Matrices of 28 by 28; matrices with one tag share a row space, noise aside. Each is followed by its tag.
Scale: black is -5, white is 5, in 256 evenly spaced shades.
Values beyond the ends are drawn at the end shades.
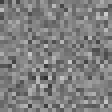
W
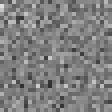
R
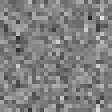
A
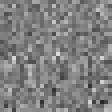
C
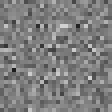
C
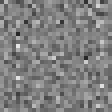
A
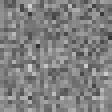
C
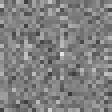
R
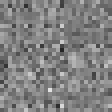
R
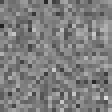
W
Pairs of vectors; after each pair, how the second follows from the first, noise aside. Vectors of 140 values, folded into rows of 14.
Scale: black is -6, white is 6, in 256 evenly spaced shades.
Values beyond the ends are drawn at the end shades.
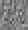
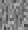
wrapped around.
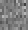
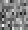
reversed, negated, scaled up.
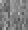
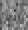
wrapped around.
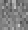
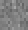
shrunk.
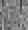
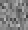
shuffled.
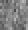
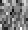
reversed, negated, scaled up.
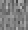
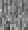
reversed, negated.
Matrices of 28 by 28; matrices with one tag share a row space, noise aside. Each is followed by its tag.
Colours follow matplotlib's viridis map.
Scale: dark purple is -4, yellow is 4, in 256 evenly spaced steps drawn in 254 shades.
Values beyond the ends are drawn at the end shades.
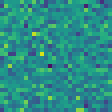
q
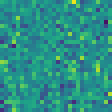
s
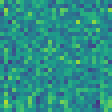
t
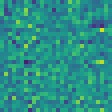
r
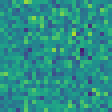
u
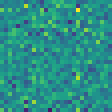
u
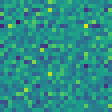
q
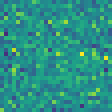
t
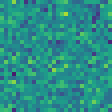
t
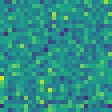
q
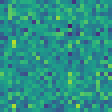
s
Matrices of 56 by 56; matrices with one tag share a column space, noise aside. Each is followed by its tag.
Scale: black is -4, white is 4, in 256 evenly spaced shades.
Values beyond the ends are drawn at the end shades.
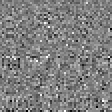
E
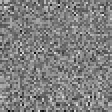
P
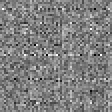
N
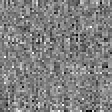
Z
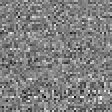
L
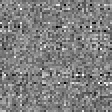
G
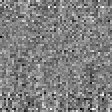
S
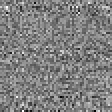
P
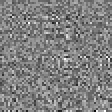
E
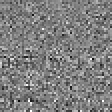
E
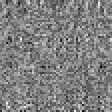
Z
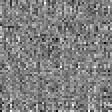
Z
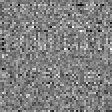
G
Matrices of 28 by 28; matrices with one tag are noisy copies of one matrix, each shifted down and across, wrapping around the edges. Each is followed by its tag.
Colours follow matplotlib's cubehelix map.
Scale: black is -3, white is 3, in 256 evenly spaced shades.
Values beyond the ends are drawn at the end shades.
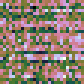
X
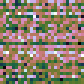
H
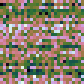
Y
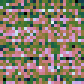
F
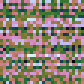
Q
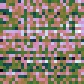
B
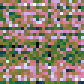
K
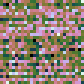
H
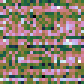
X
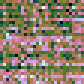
F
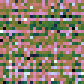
B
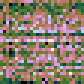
K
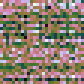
F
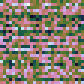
H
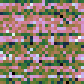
X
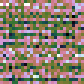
F
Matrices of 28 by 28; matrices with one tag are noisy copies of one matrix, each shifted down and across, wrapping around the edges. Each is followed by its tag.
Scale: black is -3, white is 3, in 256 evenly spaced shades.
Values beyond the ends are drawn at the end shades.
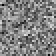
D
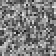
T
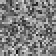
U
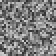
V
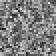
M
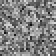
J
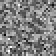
U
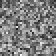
U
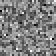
T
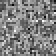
D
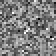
V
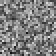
V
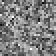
U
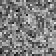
J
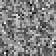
U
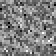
J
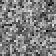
D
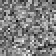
V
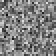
D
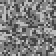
U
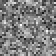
J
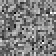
D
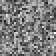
V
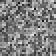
D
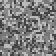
V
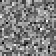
T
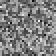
U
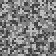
V
